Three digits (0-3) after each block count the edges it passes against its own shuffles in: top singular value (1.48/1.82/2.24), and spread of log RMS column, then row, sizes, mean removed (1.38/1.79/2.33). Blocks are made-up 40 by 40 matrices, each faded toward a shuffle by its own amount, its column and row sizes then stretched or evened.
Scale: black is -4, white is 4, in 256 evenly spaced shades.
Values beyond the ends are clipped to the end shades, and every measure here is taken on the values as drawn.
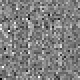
1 1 0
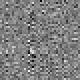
2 2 0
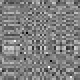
3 0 3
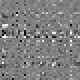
2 2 3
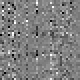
0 3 1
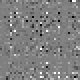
0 2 3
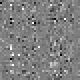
1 3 1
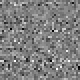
0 0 2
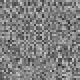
2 0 0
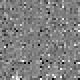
0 2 2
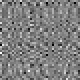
3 3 2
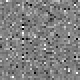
1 2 0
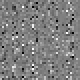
0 3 0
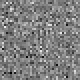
1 1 1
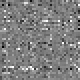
1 1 2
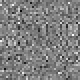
2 1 0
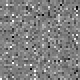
1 2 0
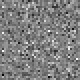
0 2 0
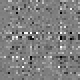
2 2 3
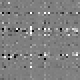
2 1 3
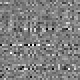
2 0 3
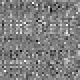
2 2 1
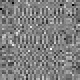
3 0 0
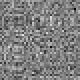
2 1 0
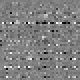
2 0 3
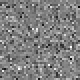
0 0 1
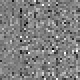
1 2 1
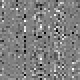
1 3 0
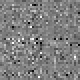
0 2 2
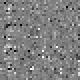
1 1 1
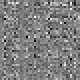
2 3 2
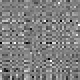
3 0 3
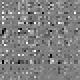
2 2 3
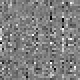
1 3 2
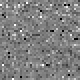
0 0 1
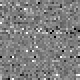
0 0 2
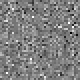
1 1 0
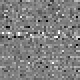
0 0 3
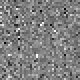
0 1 1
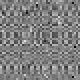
3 0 3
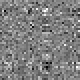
2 1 1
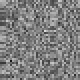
2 0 1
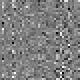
2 3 0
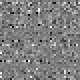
1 1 3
